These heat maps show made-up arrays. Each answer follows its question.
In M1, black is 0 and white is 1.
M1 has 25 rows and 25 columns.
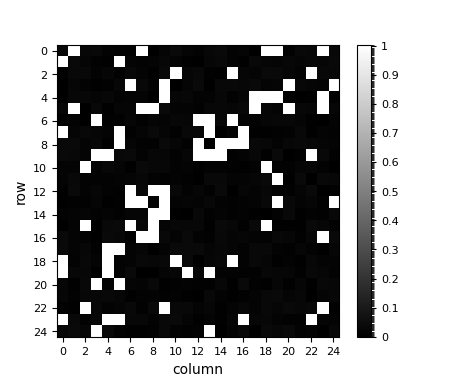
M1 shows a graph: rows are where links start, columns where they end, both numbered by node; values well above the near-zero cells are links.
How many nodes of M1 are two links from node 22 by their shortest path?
10
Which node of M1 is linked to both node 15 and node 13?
node 6
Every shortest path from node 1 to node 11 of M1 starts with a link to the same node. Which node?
node 0
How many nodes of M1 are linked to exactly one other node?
1
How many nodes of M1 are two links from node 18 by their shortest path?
9
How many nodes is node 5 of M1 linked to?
6
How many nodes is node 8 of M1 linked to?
5
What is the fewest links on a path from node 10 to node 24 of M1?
5
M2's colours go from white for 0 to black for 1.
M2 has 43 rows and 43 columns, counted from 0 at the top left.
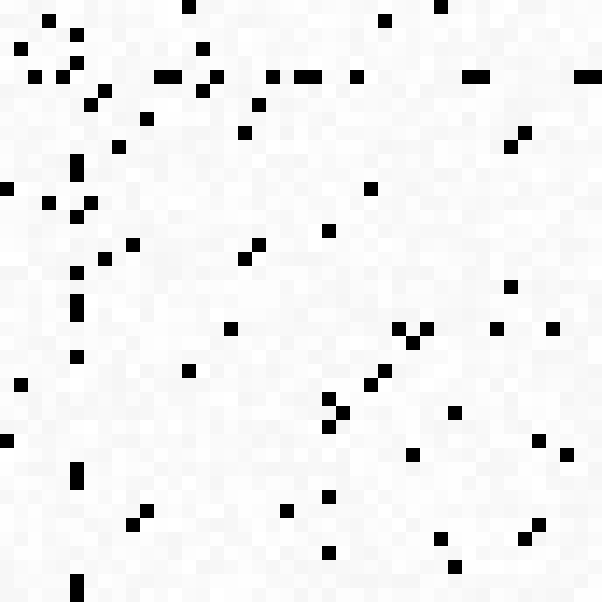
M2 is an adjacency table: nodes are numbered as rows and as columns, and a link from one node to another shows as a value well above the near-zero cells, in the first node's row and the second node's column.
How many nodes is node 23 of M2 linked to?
5
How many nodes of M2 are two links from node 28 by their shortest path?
4
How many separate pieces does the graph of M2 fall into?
5
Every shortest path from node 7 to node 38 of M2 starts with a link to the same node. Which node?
node 18
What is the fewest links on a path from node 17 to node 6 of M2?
3
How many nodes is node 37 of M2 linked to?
2
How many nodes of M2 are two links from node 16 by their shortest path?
4
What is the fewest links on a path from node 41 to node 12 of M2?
2
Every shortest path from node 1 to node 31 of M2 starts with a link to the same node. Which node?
node 27
